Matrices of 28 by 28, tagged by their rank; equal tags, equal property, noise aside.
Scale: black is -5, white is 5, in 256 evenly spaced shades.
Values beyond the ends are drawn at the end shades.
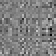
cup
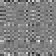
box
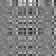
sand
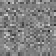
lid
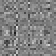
cup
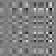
sand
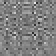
cup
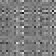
box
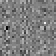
lid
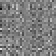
lid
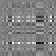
sand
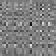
box
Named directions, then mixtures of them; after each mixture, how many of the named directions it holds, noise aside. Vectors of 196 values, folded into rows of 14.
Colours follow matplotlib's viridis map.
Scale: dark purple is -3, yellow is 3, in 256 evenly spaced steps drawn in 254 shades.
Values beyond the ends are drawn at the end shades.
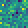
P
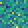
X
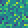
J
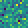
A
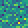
three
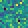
one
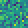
one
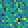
two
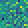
two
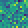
three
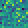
four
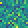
one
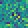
four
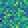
three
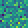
three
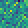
three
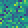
four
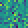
four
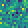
one
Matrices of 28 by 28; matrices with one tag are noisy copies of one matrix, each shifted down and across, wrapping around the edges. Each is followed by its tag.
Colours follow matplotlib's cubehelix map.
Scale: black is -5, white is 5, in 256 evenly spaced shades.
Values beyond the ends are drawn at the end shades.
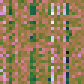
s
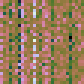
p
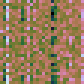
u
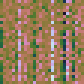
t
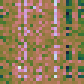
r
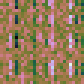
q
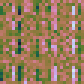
q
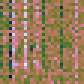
p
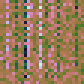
p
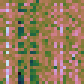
r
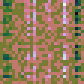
r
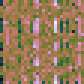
q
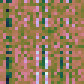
u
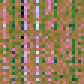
p
